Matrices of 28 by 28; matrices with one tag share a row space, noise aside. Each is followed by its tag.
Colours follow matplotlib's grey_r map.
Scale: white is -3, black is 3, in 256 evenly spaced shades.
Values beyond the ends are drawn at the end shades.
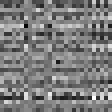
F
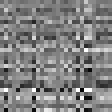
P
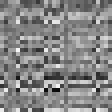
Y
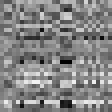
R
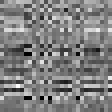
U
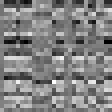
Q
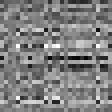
Y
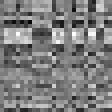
Q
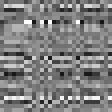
U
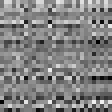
F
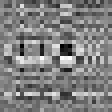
R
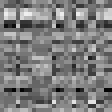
Q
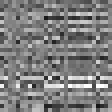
Y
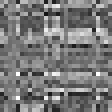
Y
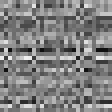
P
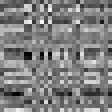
U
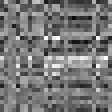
Y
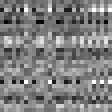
F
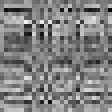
U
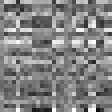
Q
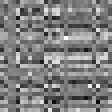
Y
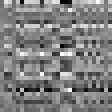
R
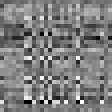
U
